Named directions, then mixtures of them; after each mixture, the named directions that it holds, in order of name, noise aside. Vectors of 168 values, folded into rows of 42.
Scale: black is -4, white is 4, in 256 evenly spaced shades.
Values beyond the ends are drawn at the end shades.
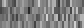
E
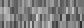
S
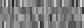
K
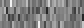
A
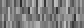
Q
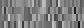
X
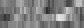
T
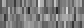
E, Q, T.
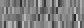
Q, X.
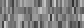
K, X.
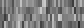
K, T, X.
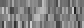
S, X.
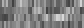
E, K, T.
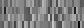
X.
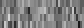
E, S, X.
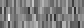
Q, X.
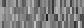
E.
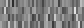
K, X.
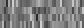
K, S.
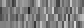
E.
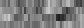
T.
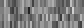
E, S.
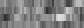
T.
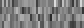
K, Q.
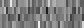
A.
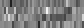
A, T.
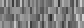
K, S, X.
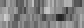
T.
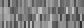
S.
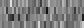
A.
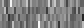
A.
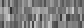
S.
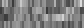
E, K, T.
